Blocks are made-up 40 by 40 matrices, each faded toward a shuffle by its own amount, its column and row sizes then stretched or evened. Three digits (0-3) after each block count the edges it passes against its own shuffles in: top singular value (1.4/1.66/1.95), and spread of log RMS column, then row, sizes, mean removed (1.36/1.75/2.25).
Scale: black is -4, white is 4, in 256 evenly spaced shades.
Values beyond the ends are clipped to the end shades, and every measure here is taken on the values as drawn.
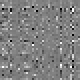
3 3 1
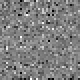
0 2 2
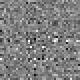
2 1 2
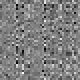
3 3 0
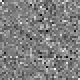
0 1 0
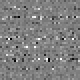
0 0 3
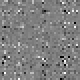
0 2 2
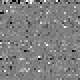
0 0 3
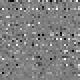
1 1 3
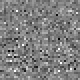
2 0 2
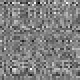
3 0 3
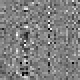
2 3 0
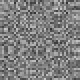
3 1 1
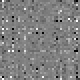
1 2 2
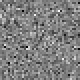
0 0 1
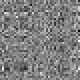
3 2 1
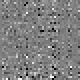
0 3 2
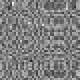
3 0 0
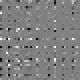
3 3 3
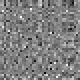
3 0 0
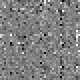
0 2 1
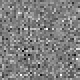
2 0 2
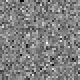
0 1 0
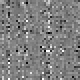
1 3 2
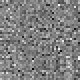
2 1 0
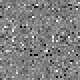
0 0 1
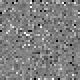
0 0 1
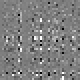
3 3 2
